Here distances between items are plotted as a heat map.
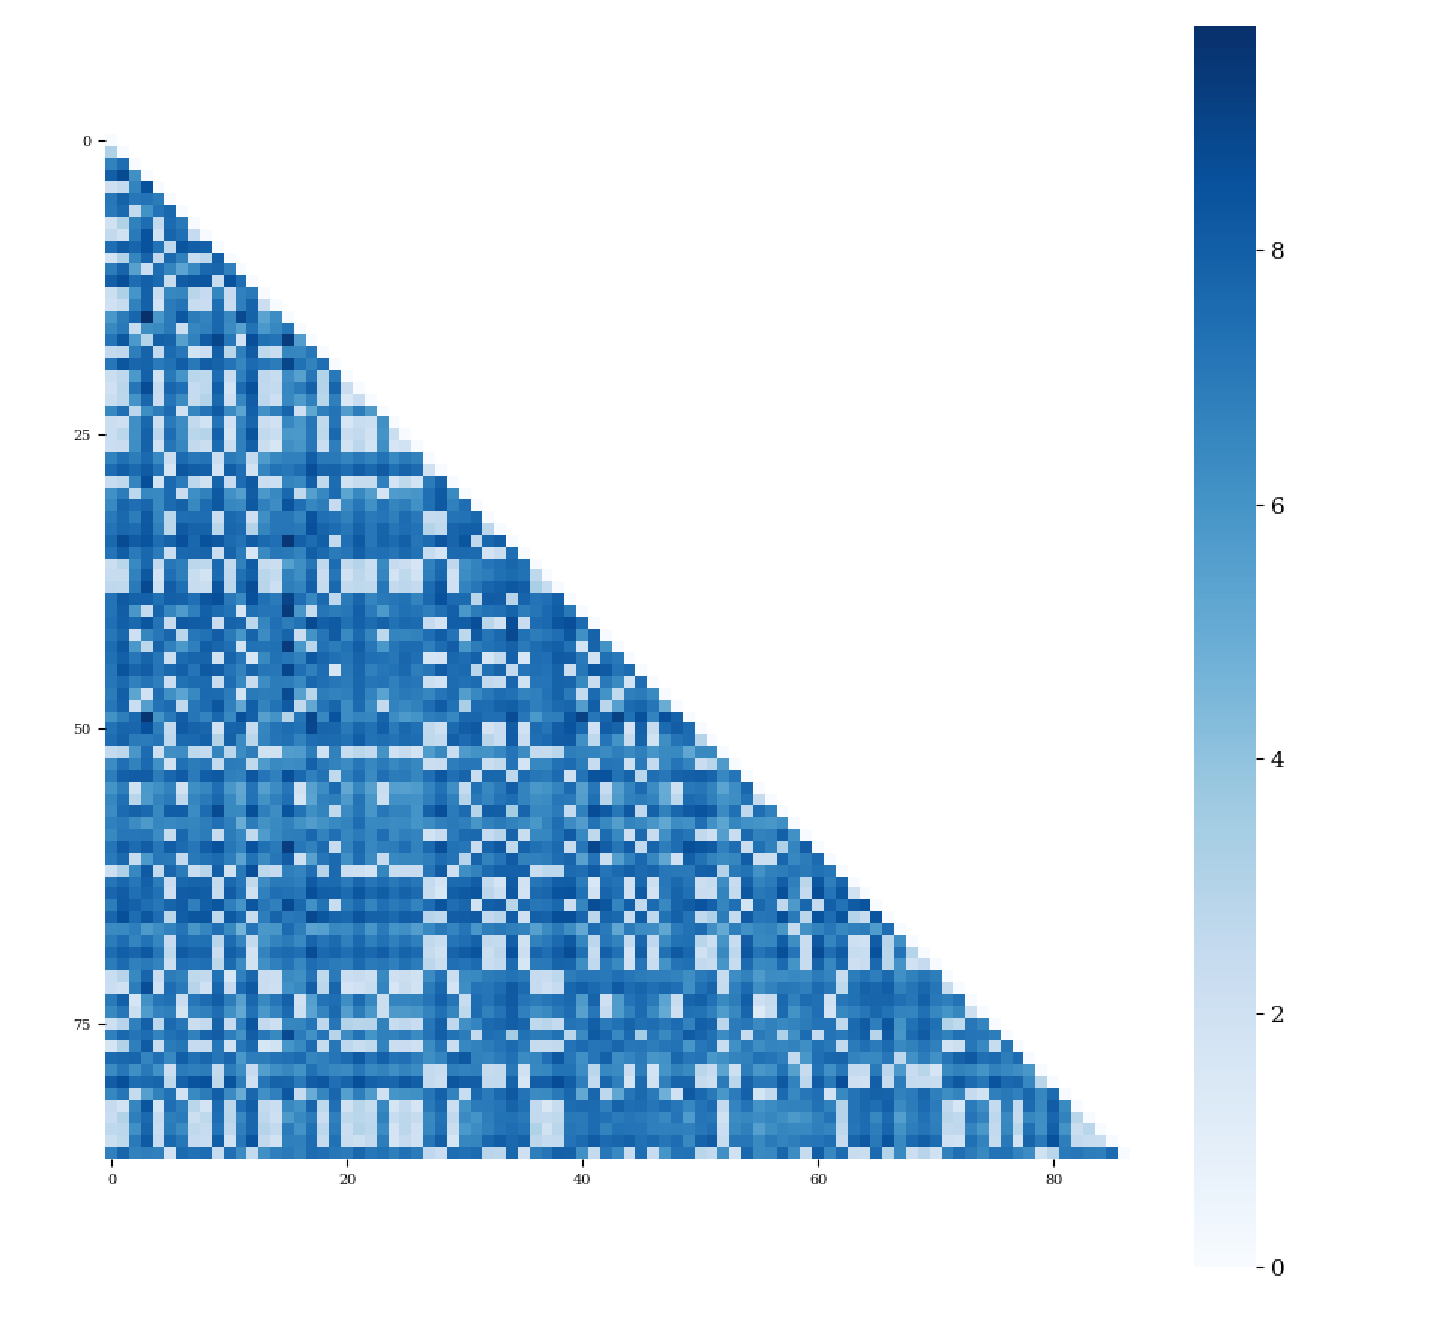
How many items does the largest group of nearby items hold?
29
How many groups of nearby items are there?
7
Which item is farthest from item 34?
15
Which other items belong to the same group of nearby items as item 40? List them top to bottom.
3, 11, 17, 43, 47
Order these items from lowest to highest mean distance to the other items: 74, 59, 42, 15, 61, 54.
59, 74, 61, 42, 54, 15
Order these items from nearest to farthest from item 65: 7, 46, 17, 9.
17, 7, 46, 9
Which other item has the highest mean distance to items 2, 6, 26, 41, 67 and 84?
34
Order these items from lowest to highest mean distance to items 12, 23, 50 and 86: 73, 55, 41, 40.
41, 55, 73, 40
